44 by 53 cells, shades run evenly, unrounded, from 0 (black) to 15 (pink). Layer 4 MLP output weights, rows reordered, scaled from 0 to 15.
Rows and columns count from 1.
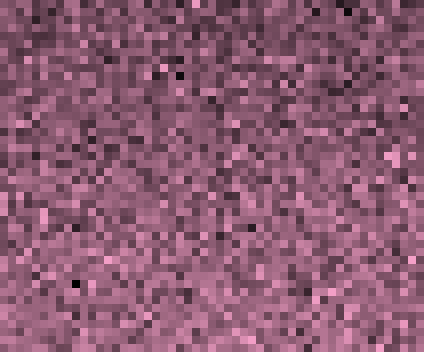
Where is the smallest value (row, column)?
36, 10
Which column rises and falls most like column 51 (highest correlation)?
34
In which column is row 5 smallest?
25
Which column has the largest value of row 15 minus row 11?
37
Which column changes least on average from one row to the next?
35
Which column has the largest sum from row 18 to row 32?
6
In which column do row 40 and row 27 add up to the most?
1
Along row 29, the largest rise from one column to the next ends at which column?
33
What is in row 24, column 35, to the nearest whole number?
8
